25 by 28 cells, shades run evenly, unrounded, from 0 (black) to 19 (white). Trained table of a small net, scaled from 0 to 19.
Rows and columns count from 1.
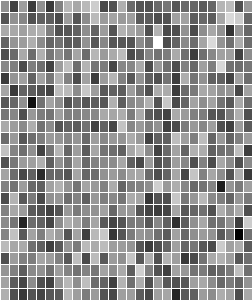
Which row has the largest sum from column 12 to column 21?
16
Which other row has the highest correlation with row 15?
13
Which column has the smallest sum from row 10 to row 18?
19
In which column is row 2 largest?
26
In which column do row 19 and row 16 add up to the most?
28
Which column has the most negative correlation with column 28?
27
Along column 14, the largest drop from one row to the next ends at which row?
4
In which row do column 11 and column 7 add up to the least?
11
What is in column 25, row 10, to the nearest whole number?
6
